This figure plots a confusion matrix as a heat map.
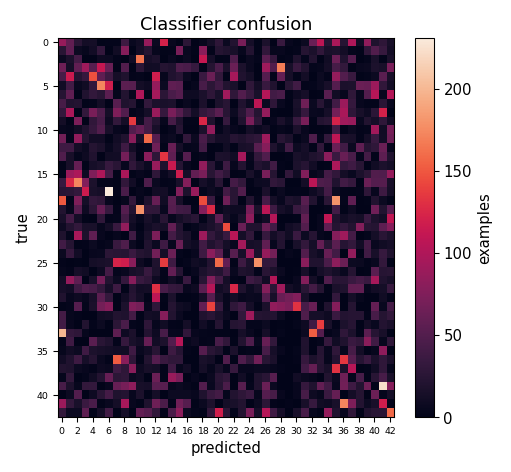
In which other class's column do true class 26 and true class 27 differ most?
1
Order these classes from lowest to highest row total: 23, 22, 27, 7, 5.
7, 23, 22, 27, 5
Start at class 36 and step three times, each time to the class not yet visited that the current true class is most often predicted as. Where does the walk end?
20
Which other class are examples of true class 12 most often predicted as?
26
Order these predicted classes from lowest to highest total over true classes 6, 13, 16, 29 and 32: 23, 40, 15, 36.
15, 36, 40, 23
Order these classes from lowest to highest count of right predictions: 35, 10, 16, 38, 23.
35, 38, 10, 16, 23
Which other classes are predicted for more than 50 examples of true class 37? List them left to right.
9, 32, 35
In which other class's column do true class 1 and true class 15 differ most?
2
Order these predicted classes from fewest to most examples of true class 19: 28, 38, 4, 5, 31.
38, 28, 4, 31, 5
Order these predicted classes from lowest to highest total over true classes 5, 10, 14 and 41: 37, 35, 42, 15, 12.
42, 37, 15, 35, 12
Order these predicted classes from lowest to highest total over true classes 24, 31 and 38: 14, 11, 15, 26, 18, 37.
11, 18, 15, 37, 26, 14
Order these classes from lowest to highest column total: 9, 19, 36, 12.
9, 19, 36, 12
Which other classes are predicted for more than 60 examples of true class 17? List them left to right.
3, 6, 15
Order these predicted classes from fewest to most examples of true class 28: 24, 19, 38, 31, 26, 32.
24, 31, 32, 38, 26, 19
